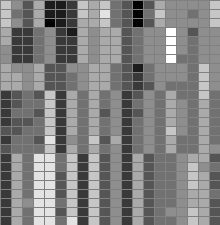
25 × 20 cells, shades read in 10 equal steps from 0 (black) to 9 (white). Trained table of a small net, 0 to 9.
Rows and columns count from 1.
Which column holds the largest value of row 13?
5
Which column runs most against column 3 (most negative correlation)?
16
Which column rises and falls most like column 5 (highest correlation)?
13
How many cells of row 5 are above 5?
5
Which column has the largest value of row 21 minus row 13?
4
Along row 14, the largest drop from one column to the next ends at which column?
6
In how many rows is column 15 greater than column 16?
4
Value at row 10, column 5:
3
